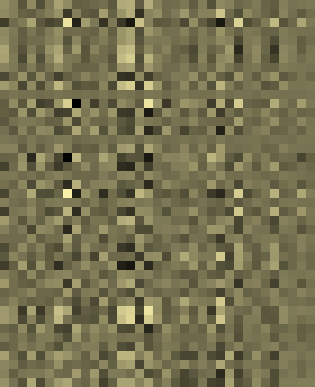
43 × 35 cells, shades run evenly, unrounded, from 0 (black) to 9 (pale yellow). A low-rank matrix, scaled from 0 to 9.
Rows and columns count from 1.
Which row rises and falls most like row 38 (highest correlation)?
21
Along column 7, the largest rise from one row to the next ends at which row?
10
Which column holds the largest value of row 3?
8
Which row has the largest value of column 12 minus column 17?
18
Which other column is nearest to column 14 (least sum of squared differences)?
7
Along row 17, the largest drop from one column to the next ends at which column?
16
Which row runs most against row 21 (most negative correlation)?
12
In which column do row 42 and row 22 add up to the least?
25
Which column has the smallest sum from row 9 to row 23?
15
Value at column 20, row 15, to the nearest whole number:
4
